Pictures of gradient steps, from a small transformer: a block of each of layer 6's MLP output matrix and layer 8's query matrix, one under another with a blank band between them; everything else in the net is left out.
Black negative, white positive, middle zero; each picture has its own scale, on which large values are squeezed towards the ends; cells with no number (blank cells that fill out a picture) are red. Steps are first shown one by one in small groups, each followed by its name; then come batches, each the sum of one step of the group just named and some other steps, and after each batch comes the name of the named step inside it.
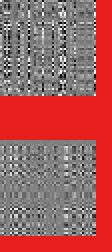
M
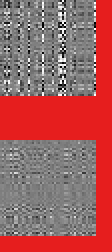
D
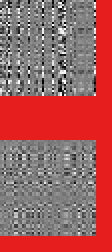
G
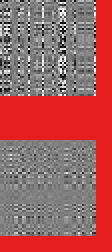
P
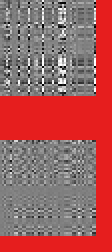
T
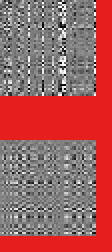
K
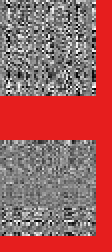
G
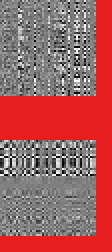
P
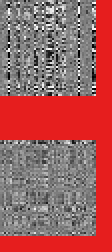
K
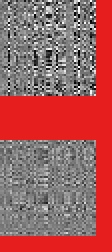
K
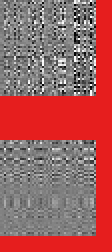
T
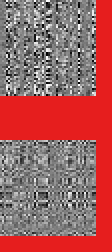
K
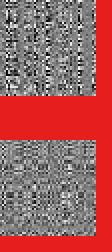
D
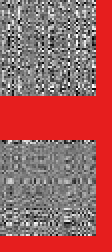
G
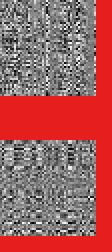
P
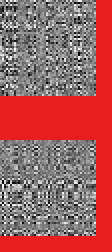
M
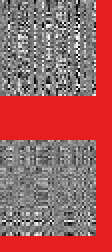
D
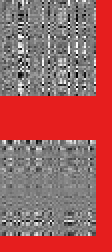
T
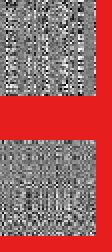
K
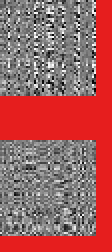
G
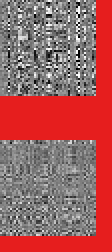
M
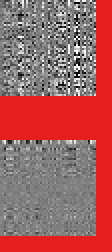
D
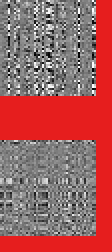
M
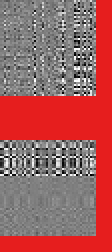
D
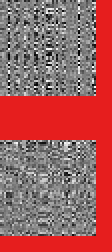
G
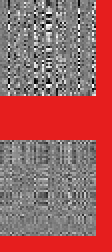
D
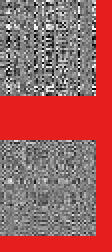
D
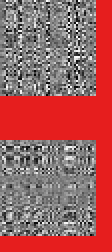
K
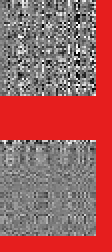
D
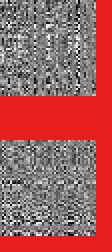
G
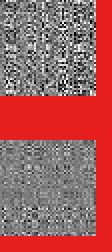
D
